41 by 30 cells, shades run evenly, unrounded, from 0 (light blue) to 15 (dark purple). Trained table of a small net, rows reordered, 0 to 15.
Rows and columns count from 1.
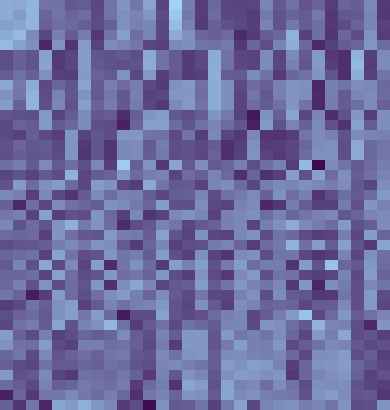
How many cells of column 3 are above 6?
33
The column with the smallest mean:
23
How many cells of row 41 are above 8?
12
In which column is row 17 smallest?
10
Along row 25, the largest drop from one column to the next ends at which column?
30
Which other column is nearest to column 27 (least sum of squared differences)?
22
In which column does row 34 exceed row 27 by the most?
24
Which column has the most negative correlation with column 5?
4
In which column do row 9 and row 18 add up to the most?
19
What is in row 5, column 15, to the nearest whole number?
5
